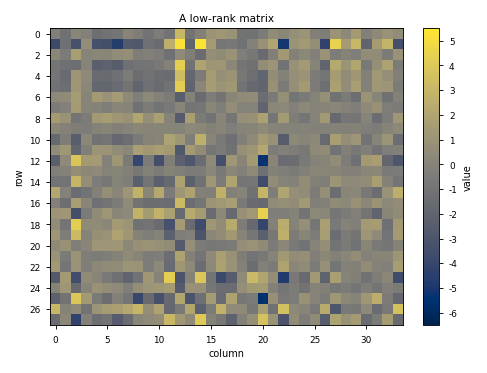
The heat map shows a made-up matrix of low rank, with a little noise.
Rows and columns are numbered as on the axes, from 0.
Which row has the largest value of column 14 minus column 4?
1
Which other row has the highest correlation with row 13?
12
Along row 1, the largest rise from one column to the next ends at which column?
27
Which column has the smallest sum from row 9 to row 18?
20
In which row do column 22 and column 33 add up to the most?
26
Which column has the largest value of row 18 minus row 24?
2
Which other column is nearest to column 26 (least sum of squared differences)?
6
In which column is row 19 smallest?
14
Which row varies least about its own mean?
9
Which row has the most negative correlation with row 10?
19
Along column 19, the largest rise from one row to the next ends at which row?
23
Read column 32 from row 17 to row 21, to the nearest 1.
0 -1 -1 -1 0
